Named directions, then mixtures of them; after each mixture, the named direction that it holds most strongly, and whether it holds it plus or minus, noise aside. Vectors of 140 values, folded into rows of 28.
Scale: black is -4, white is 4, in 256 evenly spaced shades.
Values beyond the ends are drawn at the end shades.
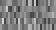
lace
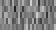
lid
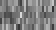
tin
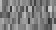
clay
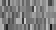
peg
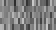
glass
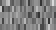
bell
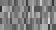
bell, minus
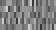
lace, plus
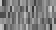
clay, plus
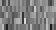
peg, plus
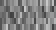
tin, plus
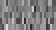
peg, minus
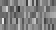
lace, plus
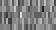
lid, minus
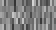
glass, plus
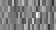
lid, plus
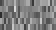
glass, minus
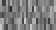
peg, plus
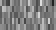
bell, minus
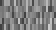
glass, minus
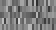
lace, plus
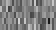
lace, plus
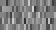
bell, minus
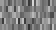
lace, minus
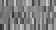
glass, minus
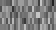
bell, minus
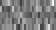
bell, plus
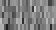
peg, plus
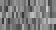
lace, minus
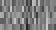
glass, plus
